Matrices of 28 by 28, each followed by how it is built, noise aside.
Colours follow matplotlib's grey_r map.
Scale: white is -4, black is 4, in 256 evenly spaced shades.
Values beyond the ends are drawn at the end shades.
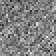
Hankel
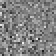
lower triangular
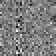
uneven columns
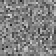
noise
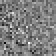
lower triangular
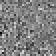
lower triangular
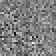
lower triangular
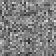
blocks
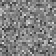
noise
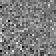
lower triangular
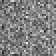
repeating rows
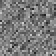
Hankel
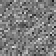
Hankel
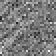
Hankel
